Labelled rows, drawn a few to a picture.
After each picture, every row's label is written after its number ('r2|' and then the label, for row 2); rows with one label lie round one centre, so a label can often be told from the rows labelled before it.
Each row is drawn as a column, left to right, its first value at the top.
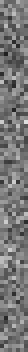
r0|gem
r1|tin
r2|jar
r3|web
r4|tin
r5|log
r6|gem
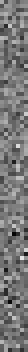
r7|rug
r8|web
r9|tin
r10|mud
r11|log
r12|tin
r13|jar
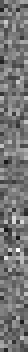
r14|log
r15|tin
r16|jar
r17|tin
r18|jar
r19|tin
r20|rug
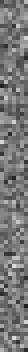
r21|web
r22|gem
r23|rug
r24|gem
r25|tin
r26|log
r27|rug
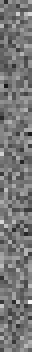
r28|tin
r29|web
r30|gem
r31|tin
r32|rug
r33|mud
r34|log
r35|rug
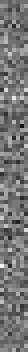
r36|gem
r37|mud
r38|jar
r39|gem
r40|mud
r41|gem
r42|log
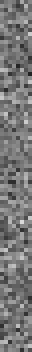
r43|jar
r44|jar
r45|gem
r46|gem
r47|web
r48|tin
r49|web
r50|log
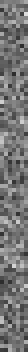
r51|log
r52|tin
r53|web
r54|gem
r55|tin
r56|gem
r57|rug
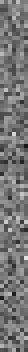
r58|mud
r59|tin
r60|log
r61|web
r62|tin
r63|mud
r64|tin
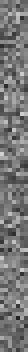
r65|tin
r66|gem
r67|mud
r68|gem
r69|rug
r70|jar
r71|jar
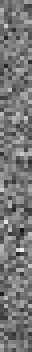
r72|web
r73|tin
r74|log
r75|rug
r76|jar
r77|jar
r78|rug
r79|tin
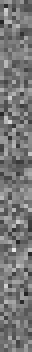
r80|mud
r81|rug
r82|gem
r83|jar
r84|tin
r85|tin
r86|web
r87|jar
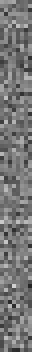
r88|tin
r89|gem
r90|tin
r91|rug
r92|tin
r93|log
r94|tin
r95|log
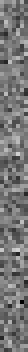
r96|jar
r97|tin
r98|rug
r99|jar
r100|jar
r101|tin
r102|log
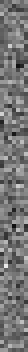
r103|jar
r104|gem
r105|log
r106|rug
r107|log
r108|log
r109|tin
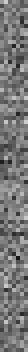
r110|mud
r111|rug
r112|mud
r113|gem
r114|log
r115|mud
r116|gem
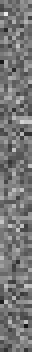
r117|tin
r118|rug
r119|mud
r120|web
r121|log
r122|gem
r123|rug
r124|rug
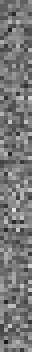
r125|jar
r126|tin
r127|web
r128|mud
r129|log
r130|mud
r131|web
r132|gem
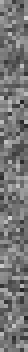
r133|gem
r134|tin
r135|log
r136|web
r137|log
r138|mud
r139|web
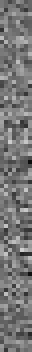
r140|web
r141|mud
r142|jar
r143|gem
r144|rug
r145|jar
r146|jar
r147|jar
